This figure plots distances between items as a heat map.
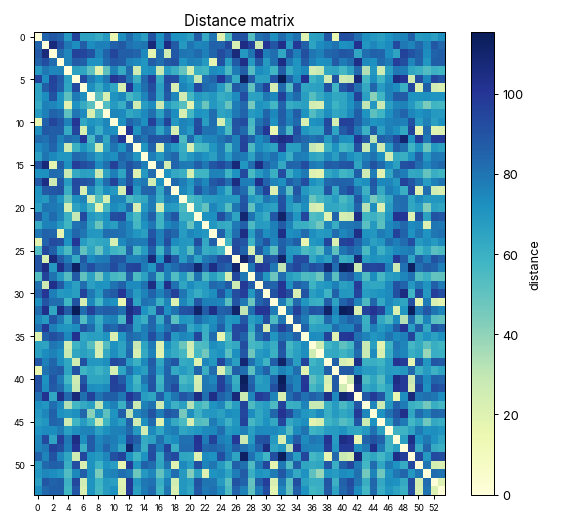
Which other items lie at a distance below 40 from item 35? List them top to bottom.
0, 10, 24, 39
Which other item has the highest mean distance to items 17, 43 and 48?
12
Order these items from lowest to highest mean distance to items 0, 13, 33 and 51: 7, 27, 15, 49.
7, 49, 15, 27
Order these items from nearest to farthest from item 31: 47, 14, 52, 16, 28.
52, 28, 16, 47, 14
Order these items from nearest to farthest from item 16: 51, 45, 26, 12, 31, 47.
45, 51, 31, 26, 47, 12
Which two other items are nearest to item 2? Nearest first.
15, 17
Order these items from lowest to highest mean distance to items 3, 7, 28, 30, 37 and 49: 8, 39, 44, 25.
8, 25, 44, 39
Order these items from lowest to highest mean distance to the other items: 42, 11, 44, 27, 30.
11, 44, 30, 42, 27
